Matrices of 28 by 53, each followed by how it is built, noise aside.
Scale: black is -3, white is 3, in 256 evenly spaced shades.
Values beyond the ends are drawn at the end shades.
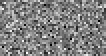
noise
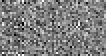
low rank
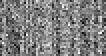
blocks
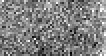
smooth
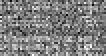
blocks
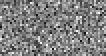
noise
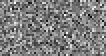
repeating rows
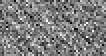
Toeplitz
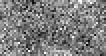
smooth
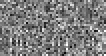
blocks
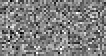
low rank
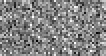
repeating rows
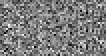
repeating rows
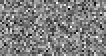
noise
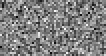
noise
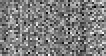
repeating rows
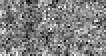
smooth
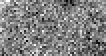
smooth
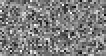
repeating rows
